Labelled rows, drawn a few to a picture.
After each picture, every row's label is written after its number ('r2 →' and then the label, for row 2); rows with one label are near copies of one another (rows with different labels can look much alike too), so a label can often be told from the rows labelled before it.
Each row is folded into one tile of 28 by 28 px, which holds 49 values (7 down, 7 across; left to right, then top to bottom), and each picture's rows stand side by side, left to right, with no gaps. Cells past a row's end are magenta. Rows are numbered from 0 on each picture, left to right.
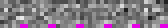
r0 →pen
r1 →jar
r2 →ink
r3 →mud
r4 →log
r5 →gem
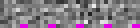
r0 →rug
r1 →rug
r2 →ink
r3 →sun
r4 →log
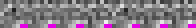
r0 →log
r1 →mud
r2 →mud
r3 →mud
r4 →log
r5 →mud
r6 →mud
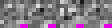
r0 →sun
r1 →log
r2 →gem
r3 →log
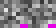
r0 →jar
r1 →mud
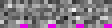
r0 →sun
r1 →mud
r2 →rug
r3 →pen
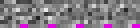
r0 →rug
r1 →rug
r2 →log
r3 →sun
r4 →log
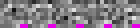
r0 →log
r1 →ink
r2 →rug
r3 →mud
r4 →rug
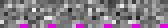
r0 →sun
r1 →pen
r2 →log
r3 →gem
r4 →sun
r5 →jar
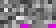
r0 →pen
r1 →sun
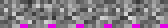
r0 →jar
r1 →sun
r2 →jar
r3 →pen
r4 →jar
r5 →jar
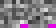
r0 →mud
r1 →rug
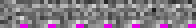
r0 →rug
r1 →mud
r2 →mud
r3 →ink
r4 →mud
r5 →log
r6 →ink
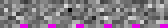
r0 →jar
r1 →jar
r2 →log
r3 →rug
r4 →pen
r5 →sun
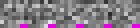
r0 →sun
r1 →mud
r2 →jar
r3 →ink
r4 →jar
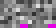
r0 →rug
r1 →sun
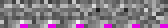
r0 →mud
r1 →mud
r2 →mud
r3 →log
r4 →log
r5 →jar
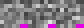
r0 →ink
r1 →mud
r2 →pen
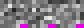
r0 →log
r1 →pen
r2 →ink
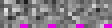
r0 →gem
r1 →gem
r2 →jar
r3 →log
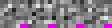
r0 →log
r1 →sun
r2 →gem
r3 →pen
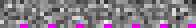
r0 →sun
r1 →jar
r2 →pen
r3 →mud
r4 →gem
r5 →mud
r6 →gem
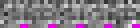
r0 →sun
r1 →mud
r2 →sun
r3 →ink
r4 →mud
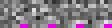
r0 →jar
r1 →gem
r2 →mud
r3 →mud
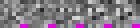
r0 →jar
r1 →log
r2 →pen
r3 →gem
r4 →gem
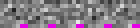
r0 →log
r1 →rug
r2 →mud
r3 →gem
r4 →log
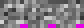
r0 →sun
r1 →pen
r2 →ink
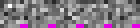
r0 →sun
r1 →gem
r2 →jar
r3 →ink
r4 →gem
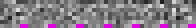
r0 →rug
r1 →log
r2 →jar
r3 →ink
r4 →mud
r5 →ink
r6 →gem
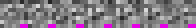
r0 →ink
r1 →ink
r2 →rug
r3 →gem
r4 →gem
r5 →gem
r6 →rug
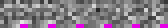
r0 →mud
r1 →mud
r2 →jar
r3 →log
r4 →jar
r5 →jar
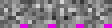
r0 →jar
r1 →sun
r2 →gem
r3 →jar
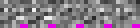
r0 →pen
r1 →pen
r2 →log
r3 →rug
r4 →gem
